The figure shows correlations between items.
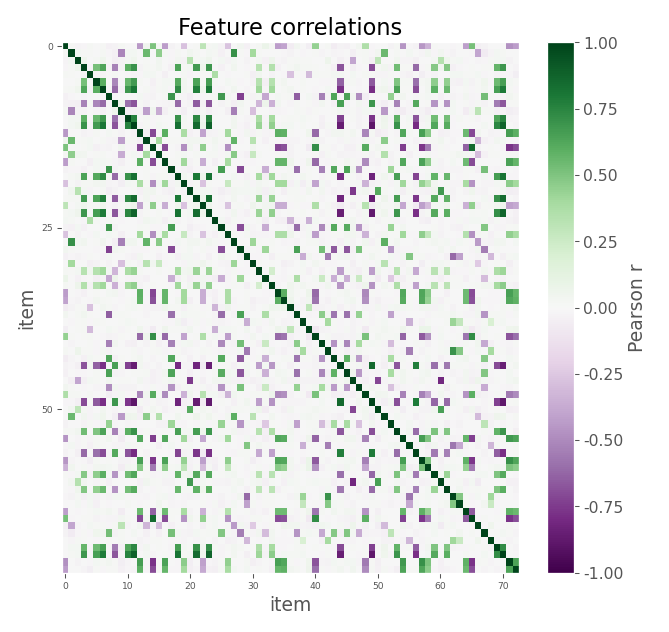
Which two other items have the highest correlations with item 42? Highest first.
62, 63
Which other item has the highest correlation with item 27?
1
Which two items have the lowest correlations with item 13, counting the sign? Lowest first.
9, 66
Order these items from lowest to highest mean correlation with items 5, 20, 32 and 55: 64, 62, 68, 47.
62, 68, 64, 47
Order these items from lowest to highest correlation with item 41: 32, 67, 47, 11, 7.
7, 67, 11, 32, 47
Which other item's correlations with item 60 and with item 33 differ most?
46
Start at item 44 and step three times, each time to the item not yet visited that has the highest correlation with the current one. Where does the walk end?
8
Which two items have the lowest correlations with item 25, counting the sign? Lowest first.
28, 37
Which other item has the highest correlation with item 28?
37
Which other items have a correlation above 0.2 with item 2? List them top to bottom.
20, 50, 60
